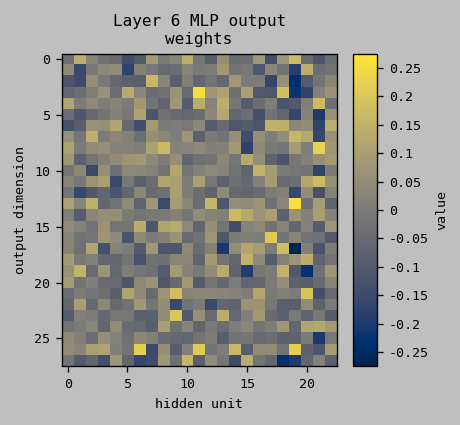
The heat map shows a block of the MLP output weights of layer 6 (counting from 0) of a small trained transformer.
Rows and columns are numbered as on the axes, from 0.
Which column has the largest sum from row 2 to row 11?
22
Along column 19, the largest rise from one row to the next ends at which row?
13
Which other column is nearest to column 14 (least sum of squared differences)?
2
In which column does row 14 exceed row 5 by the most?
21
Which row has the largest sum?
8
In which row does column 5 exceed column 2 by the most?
10
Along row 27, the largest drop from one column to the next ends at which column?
11
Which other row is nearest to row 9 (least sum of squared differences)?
14
